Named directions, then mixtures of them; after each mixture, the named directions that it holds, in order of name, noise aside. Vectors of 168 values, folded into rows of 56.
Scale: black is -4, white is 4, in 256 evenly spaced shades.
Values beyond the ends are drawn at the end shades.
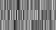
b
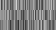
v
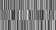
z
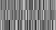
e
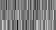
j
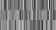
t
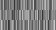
b, e, z.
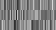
b.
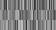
j, t.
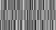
e, t.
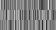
b, t, v.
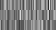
t.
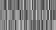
t.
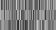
e, j, v.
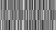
e, t.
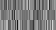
j, t, z.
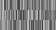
b, t, v.
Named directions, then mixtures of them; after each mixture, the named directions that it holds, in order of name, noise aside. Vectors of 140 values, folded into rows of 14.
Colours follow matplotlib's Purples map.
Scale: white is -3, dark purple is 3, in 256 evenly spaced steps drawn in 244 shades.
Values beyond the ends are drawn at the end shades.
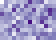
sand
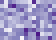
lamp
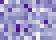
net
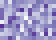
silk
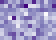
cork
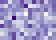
cork, silk.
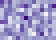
cork, silk.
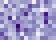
cork, net.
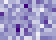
net, sand.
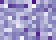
cork, lamp.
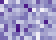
net.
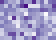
cork.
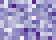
lamp.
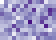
sand.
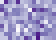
net.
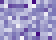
cork, lamp.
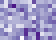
lamp.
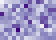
net, sand.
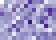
sand.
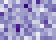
net, sand.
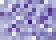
sand.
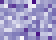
cork, lamp.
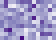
lamp.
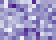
lamp.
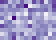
cork, silk.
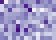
net.
